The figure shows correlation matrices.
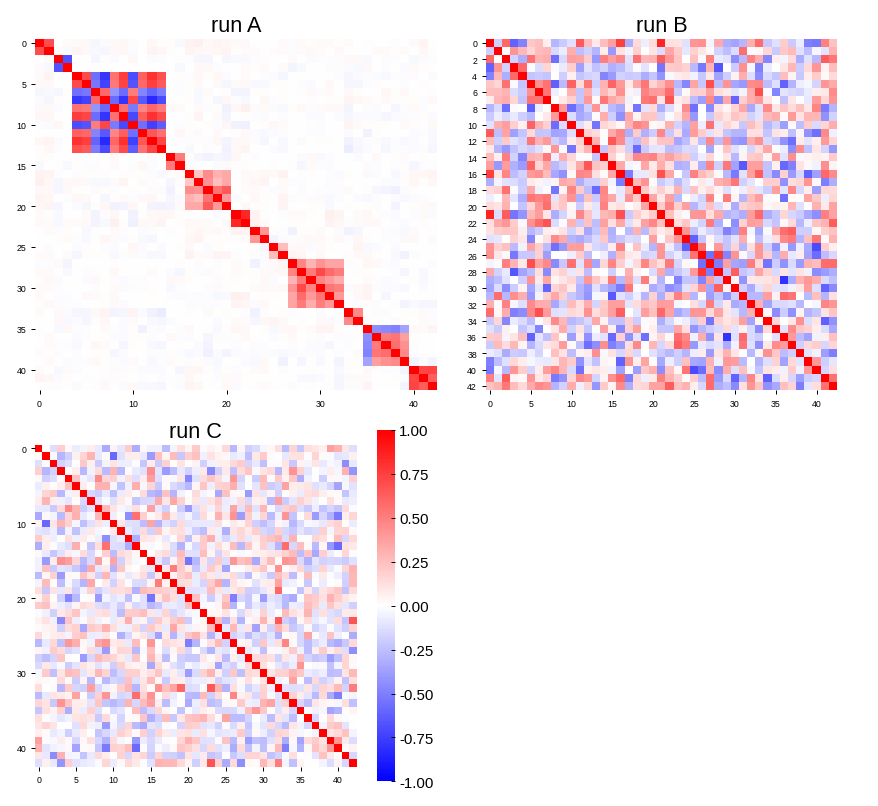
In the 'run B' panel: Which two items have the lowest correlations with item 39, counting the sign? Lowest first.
16, 0
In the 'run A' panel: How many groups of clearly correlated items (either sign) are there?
12
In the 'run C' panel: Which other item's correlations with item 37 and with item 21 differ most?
36
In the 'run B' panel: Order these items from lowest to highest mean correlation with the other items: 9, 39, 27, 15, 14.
39, 9, 15, 27, 14
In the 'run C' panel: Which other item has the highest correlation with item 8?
4
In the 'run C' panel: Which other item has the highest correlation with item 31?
34
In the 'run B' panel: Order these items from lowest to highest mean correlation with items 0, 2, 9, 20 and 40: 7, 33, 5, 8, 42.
8, 5, 33, 42, 7
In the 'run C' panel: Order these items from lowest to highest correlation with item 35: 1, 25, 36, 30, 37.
25, 37, 36, 1, 30
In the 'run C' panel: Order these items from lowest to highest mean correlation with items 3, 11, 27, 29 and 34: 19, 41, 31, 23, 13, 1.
23, 13, 1, 19, 31, 41
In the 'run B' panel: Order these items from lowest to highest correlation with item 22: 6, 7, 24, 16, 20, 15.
15, 24, 16, 20, 6, 7
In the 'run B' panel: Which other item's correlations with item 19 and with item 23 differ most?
36
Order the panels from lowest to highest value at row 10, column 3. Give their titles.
run A, run B, run C
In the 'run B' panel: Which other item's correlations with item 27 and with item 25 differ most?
26
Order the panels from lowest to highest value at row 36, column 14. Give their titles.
run B, run A, run C
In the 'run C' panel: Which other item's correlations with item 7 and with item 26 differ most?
33
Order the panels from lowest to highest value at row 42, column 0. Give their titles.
run C, run A, run B
